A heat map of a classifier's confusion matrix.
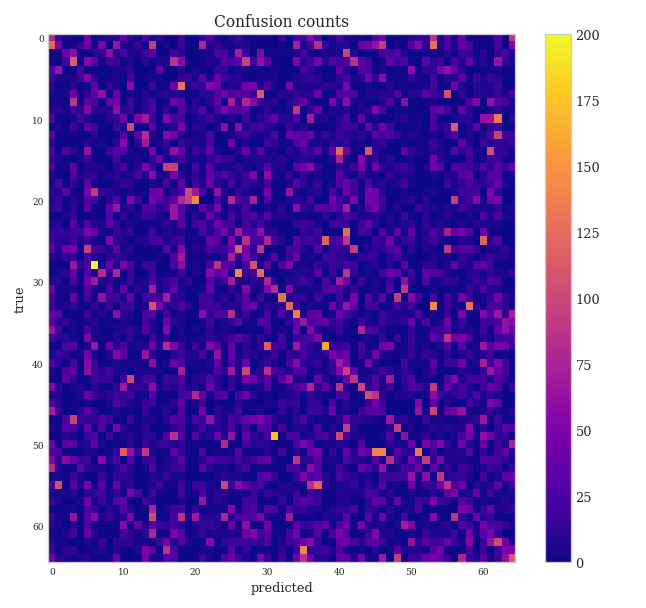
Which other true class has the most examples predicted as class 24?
55
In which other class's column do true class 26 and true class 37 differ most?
42
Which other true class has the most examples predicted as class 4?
53
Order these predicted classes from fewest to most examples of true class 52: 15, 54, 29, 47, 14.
15, 14, 29, 54, 47
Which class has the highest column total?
41
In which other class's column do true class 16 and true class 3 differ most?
27
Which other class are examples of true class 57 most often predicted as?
21
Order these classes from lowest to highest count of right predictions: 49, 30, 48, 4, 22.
4, 22, 49, 30, 48
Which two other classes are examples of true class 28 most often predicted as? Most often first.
6, 23
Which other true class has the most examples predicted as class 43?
36
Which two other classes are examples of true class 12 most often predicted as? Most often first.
62, 13
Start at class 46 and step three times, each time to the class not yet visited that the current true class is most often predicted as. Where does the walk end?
64
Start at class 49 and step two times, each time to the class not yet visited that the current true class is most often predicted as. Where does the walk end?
14
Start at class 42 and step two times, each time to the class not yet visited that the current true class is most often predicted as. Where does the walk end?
56
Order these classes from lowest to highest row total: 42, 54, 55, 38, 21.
54, 21, 42, 55, 38
